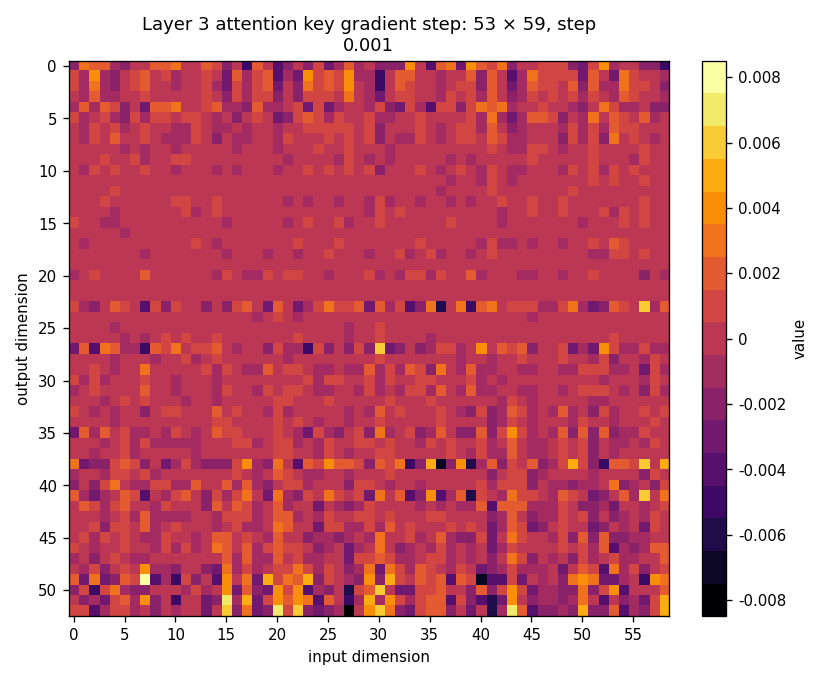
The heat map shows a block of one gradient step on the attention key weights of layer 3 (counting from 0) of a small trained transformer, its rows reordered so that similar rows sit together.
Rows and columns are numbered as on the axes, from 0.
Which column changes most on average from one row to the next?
7
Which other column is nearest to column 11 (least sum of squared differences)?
6
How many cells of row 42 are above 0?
16
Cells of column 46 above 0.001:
1
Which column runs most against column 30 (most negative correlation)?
2
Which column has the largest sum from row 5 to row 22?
41
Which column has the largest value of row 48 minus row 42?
53
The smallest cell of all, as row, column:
52, 27
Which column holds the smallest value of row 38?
36
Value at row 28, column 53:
-0.002
